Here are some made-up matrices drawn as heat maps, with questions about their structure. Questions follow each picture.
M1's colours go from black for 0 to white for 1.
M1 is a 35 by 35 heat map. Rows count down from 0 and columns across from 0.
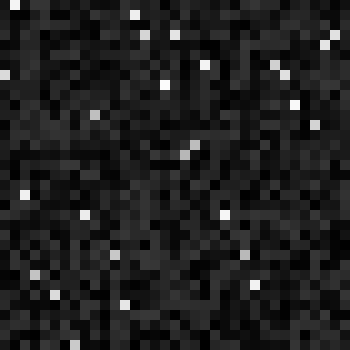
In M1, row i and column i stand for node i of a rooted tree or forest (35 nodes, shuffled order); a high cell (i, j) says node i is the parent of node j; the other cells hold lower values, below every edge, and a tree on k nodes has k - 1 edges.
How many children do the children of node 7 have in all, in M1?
2
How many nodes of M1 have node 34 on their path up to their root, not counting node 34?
9
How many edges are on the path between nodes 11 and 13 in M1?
6
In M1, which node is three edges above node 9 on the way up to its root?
28
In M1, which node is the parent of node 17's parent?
27
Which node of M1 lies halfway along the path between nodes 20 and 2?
3
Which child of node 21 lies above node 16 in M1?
8
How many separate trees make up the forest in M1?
9
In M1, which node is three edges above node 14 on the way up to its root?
6
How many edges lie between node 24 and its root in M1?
4
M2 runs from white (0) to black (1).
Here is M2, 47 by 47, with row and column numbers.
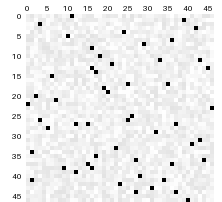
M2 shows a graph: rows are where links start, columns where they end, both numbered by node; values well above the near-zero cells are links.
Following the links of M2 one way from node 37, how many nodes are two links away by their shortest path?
3
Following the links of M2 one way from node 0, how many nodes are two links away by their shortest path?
2
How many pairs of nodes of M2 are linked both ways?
3
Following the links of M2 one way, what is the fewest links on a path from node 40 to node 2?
7
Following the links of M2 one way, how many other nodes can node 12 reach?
8
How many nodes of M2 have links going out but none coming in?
5
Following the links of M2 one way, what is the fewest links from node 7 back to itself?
8
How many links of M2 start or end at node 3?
3
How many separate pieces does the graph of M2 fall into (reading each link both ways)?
6
